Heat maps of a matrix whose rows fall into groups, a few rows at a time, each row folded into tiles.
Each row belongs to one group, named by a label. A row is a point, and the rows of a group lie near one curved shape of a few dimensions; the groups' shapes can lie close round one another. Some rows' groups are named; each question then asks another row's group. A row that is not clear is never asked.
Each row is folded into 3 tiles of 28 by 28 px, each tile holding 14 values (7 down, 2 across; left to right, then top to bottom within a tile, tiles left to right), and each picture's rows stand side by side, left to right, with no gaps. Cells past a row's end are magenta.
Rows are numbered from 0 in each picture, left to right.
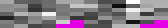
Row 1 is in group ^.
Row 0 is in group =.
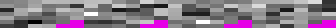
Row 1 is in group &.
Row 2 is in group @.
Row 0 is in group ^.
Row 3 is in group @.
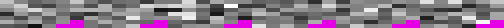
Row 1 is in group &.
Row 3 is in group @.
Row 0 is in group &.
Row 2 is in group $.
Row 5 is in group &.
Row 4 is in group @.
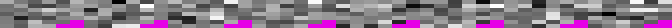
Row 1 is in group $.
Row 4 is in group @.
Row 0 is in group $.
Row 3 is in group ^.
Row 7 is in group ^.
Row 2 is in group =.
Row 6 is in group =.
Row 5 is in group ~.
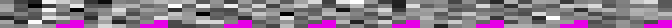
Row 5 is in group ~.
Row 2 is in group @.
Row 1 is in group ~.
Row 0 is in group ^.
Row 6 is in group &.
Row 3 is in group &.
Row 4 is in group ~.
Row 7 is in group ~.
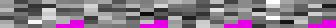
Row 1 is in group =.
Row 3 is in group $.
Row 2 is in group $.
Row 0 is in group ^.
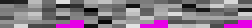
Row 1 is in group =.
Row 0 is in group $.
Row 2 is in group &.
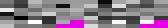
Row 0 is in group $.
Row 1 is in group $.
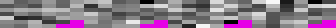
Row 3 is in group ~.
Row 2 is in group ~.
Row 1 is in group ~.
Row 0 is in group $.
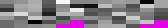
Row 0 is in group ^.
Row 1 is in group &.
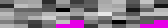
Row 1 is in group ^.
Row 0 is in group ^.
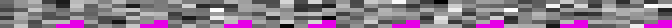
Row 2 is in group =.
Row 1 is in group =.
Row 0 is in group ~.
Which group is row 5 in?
~
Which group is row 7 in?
&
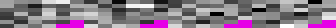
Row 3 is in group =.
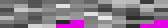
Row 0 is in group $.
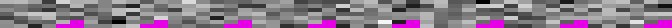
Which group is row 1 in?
=
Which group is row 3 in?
^
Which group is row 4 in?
@
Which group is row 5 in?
~
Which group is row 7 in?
@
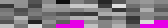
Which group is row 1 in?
$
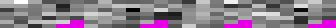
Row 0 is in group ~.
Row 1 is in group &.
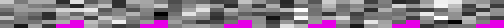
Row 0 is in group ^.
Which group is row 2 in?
@
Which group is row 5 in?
$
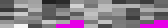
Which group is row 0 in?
~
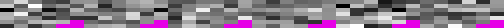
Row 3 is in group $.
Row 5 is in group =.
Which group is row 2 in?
~
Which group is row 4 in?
^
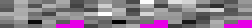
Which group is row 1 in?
^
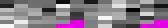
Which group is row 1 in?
$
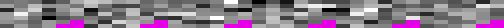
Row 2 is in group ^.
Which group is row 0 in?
@
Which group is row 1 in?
=
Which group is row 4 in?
@
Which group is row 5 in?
&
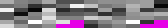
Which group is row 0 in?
^
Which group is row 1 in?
@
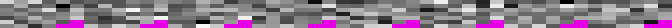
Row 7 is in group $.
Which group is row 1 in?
=
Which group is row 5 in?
~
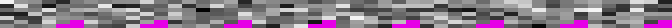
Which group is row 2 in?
&
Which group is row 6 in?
&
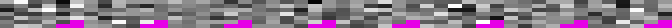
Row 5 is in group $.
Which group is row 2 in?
^
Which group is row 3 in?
&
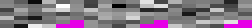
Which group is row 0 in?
$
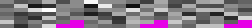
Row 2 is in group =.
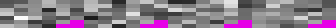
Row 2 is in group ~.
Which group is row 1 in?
=
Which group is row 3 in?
^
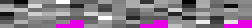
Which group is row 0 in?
~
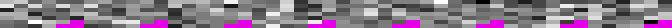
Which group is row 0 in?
@
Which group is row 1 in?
@
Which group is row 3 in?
~
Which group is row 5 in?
~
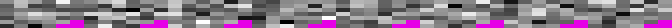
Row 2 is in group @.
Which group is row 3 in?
~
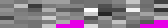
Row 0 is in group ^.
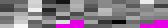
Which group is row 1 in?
^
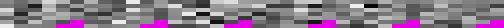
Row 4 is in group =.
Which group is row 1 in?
^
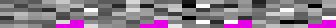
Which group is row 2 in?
$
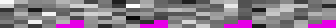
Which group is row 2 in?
~
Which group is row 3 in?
@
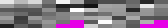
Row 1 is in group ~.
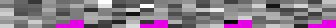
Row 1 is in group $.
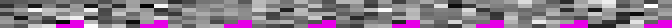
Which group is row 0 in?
$
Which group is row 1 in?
@
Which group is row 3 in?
~
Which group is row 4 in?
$
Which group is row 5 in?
=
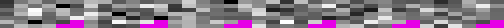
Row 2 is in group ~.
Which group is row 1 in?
@
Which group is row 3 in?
@
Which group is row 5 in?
~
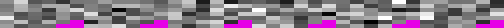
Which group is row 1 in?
&
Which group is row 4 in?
^
